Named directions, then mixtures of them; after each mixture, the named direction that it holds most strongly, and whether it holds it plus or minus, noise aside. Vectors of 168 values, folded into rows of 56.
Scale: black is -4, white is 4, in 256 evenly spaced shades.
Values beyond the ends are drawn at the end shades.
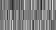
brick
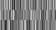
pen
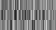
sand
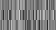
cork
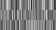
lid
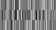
sand, plus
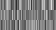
lid, plus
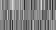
brick, minus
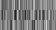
sand, plus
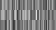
sand, minus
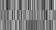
lid, minus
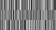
lid, plus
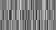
cork, plus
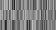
pen, plus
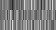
brick, plus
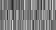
brick, plus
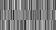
pen, minus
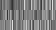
brick, plus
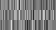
sand, minus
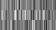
sand, minus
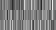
brick, plus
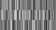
sand, minus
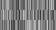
cork, minus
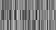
cork, plus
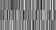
brick, plus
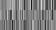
brick, minus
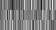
brick, plus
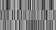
lid, minus
